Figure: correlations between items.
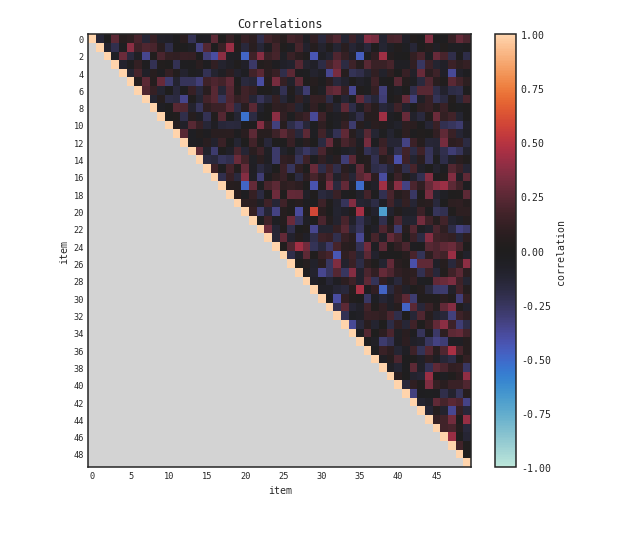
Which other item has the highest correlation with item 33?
46
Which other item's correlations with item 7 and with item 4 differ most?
2
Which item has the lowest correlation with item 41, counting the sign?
31
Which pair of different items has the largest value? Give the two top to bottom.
20, 29
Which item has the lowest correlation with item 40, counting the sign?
14
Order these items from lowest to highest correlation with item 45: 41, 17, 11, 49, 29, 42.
29, 49, 41, 11, 42, 17
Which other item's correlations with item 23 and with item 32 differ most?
25
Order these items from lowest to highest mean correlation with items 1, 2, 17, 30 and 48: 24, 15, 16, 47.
16, 15, 47, 24
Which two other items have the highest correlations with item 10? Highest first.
22, 13
